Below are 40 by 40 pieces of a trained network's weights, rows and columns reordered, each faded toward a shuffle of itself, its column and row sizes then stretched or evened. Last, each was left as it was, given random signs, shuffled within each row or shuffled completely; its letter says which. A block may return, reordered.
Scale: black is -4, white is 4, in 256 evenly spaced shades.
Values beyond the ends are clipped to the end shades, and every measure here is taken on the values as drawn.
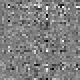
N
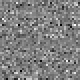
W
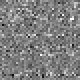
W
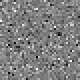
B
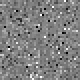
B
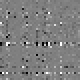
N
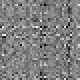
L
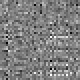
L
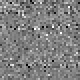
W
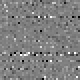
W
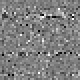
W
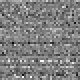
W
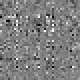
L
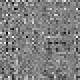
L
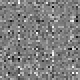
N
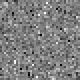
B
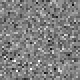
B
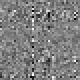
N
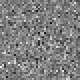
B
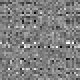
L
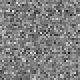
W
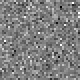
B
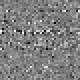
W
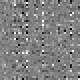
N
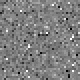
B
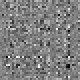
N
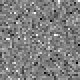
B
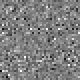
W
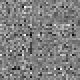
N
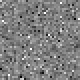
B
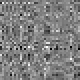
L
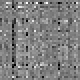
L
